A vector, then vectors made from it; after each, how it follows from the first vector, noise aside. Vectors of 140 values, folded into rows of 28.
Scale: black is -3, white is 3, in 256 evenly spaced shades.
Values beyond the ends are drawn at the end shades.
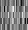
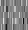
reversed, partly zeroed.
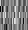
reversed.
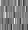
reversed, partly zeroed.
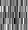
reversed, negated.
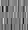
reversed, partly zeroed.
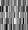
reversed.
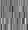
negated, partly zeroed.
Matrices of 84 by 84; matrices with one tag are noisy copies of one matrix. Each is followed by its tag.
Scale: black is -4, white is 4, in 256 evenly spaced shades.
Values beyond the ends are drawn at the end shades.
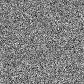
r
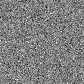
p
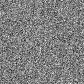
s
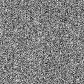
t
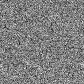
r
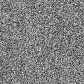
s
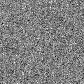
s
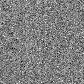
s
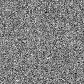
t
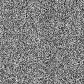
t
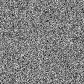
t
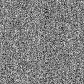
t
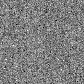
t
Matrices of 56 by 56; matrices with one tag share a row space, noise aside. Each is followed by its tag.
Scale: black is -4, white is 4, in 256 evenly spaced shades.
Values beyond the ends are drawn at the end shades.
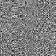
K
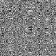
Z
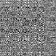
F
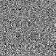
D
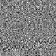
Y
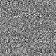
Y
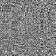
K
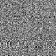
Y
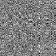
Z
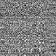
F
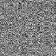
Z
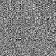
D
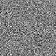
Y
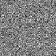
Z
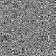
K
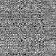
F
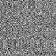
Y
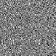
D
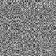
Y
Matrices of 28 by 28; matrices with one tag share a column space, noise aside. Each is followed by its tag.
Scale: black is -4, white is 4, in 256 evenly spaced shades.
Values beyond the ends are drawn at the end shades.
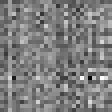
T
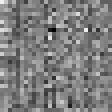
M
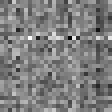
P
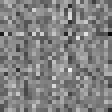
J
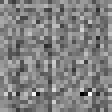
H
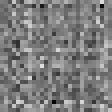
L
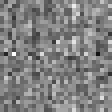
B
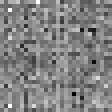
M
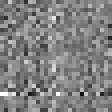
H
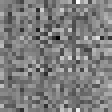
P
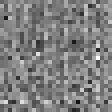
L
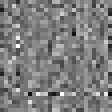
H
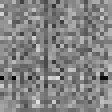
T
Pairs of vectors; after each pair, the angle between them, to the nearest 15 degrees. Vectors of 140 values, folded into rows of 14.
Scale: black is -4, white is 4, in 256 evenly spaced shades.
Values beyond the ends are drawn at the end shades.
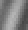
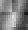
30 degrees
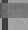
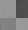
90 degrees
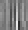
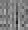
135 degrees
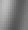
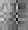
45 degrees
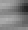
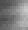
150 degrees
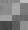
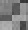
150 degrees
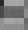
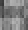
30 degrees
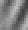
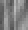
60 degrees
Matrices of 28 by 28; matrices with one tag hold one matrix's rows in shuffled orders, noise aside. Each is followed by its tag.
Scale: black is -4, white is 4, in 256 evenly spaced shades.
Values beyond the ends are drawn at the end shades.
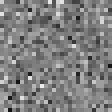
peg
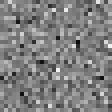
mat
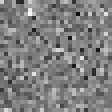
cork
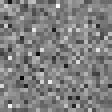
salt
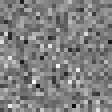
salt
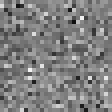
cork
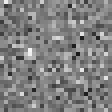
cork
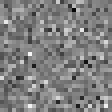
cork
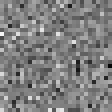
peg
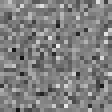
mat
